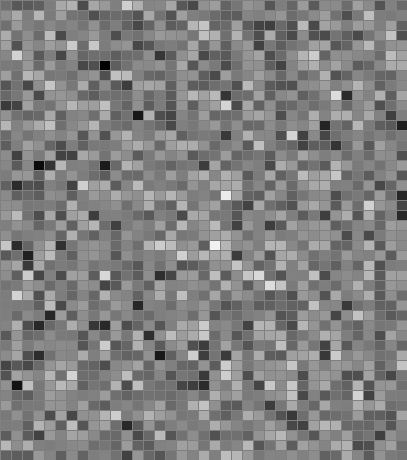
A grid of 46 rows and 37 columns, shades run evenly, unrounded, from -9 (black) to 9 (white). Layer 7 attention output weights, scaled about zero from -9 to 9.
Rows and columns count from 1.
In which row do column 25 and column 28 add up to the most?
29
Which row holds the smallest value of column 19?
39
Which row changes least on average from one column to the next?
24
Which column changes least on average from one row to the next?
36
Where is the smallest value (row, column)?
7, 10
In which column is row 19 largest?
8
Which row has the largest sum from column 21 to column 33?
37
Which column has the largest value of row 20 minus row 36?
21
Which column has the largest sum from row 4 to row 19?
5
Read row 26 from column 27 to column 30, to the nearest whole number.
3 1 -1 0
